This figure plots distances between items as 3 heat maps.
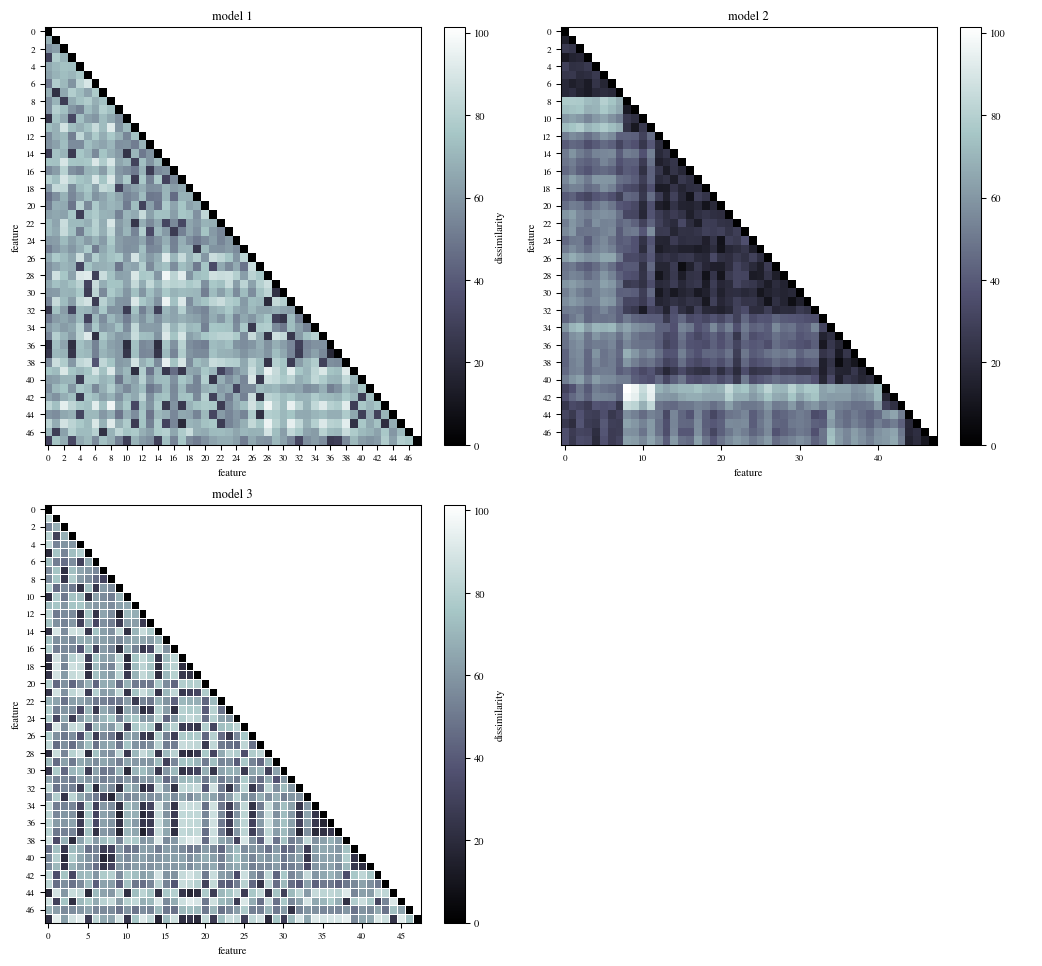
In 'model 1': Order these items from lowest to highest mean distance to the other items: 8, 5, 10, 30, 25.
10, 25, 30, 5, 8
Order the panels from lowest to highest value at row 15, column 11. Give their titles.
model 1, model 2, model 3
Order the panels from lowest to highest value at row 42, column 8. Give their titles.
model 1, model 3, model 2
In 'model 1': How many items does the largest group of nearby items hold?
8
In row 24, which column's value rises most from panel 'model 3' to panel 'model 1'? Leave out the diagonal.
38
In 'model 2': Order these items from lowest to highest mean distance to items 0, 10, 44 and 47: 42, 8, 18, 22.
18, 22, 8, 42
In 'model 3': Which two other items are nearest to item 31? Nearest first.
46, 29
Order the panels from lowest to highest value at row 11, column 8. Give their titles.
model 2, model 3, model 1
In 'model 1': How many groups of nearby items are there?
13
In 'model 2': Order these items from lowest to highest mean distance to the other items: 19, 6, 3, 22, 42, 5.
19, 22, 3, 6, 5, 42
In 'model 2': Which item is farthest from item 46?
34
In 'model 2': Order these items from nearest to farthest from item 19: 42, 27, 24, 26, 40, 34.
27, 24, 26, 40, 34, 42
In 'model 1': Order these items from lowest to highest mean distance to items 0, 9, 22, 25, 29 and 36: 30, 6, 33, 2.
33, 30, 6, 2
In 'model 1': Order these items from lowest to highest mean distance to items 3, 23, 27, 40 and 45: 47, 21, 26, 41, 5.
21, 47, 41, 5, 26
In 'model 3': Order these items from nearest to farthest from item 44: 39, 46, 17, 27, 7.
17, 39, 7, 46, 27
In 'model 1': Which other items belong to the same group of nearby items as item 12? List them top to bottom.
20
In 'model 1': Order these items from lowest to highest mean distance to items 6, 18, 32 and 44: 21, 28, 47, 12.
47, 28, 21, 12
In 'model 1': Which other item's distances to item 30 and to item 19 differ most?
29
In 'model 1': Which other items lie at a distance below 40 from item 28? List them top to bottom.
6, 31, 35, 38
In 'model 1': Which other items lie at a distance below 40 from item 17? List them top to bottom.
11, 15, 22, 39, 43, 45
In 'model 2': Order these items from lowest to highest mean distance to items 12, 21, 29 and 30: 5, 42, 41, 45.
45, 5, 42, 41
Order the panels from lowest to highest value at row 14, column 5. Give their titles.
model 3, model 2, model 1
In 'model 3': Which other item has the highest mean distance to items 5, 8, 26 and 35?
45
